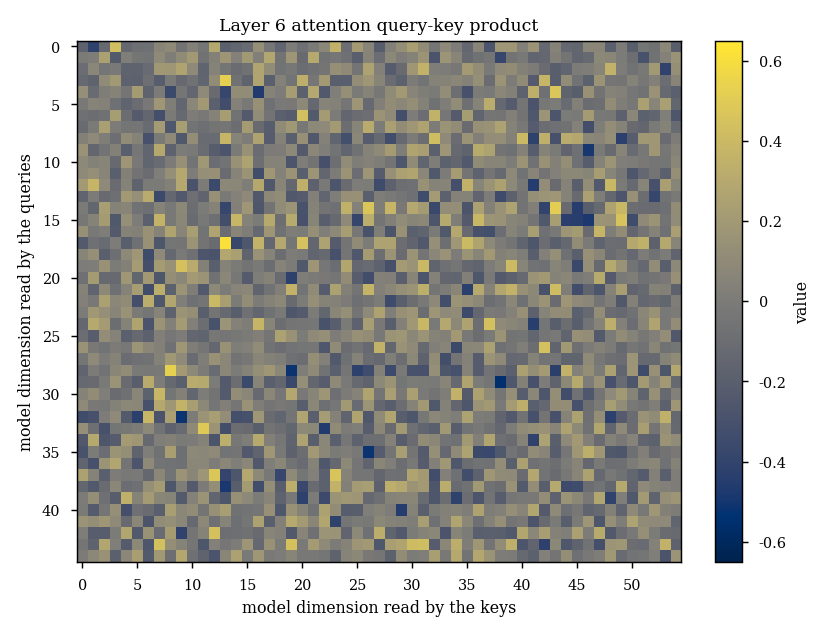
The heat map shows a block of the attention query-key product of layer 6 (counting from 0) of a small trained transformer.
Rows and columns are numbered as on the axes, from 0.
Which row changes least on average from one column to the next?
25
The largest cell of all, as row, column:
17, 13
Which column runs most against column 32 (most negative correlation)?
49
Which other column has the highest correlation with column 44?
42
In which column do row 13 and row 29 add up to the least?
38
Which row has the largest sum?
43
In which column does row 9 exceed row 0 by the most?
37
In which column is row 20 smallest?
19
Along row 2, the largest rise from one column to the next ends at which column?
54
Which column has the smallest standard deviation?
18
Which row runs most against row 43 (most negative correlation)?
20
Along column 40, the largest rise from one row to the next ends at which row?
31
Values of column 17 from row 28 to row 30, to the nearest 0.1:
0.2 -0.2 0.1
